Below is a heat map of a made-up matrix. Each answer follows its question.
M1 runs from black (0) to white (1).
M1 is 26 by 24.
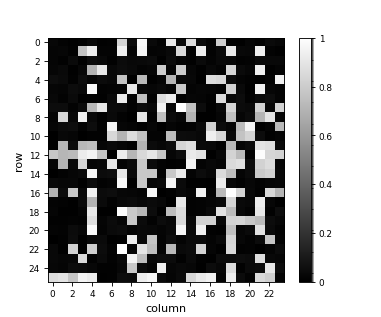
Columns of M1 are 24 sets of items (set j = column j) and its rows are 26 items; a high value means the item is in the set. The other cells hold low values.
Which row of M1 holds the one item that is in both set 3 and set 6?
13
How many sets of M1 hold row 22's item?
8
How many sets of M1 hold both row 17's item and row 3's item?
4
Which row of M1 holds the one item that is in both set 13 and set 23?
7
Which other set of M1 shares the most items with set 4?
18
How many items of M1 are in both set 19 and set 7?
2
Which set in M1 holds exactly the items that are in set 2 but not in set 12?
0
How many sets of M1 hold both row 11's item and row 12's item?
8
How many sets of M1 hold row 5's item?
5
